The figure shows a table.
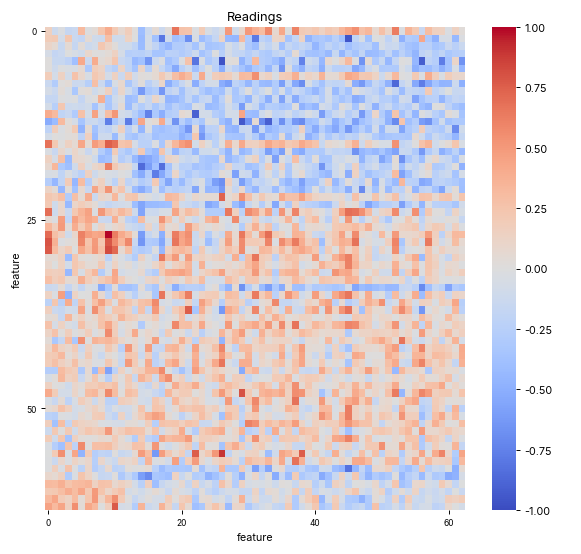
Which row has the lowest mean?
12
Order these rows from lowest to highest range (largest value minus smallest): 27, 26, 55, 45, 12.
26, 55, 45, 12, 27
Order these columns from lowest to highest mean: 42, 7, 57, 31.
42, 57, 31, 7
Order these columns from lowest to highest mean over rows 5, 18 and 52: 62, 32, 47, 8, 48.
62, 47, 32, 48, 8
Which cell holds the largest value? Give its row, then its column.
27, 9
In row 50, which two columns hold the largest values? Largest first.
45, 31
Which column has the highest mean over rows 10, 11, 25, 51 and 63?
10
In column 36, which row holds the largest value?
35
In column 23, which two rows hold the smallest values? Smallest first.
14, 13
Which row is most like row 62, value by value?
63
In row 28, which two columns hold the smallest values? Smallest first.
14, 17
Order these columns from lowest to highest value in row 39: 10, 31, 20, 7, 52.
7, 10, 20, 31, 52
